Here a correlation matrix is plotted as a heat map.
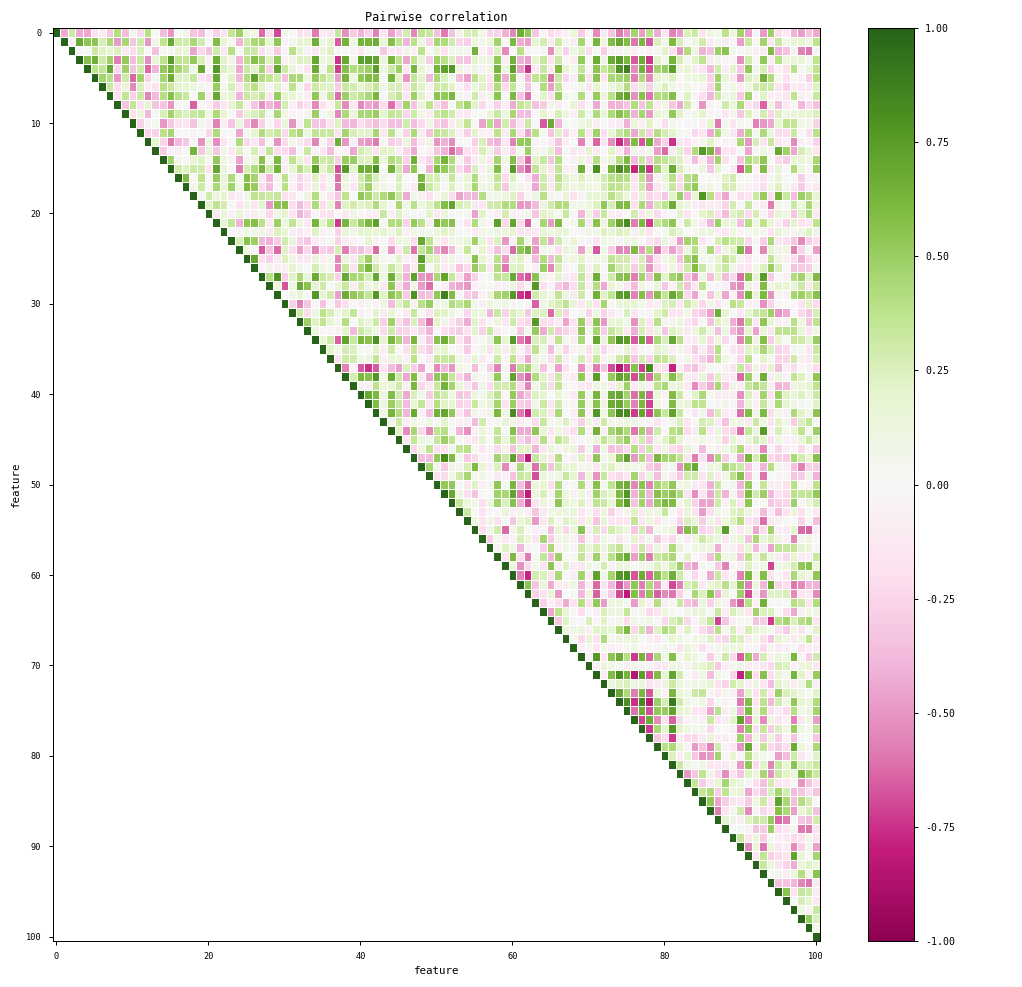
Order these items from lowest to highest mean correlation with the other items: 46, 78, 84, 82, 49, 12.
78, 12, 46, 49, 84, 82
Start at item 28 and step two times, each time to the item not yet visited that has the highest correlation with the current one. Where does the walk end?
32
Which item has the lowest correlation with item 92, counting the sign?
10
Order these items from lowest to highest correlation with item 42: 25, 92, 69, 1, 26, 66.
92, 25, 26, 66, 69, 1
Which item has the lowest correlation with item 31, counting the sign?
65
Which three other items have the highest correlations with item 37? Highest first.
78, 12, 76
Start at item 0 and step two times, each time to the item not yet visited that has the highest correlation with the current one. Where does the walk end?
94
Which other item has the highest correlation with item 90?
76
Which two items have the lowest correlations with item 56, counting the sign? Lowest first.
97, 10
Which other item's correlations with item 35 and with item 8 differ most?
93
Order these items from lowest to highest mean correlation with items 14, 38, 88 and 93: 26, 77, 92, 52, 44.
92, 52, 26, 77, 44
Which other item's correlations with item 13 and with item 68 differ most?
85
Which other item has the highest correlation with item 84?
48
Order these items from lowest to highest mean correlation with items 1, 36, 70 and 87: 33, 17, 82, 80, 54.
54, 33, 82, 17, 80
